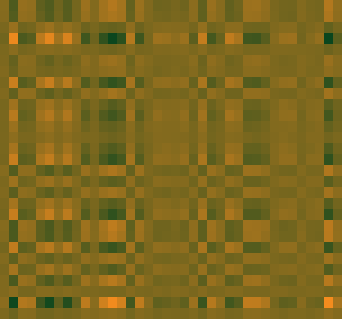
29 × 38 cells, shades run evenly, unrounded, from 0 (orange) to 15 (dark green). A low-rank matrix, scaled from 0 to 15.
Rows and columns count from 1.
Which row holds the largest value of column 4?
4
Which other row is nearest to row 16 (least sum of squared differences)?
2
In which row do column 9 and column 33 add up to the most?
28
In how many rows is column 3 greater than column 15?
16
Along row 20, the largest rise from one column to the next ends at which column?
3
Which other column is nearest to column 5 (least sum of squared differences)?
26
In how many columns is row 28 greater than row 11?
19
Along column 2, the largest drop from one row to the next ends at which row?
23
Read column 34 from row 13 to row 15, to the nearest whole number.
8 8 8
